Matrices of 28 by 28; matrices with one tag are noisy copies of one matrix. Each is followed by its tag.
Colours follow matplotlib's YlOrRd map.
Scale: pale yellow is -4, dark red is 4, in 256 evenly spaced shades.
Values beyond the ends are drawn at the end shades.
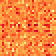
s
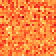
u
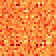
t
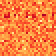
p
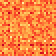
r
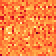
u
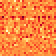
u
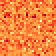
p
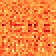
s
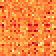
s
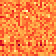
t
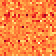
p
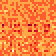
s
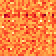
p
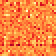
t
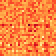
s
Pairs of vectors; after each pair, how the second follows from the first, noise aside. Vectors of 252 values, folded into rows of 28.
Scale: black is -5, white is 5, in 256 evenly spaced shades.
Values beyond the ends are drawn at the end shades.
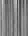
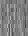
reversed, negated, partly zeroed.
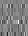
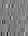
partly zeroed.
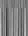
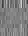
reversed, negated, partly zeroed.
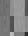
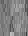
partly zeroed.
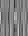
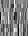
negated, scaled up.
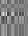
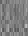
wrapped around, shrunk.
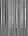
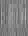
shrunk.
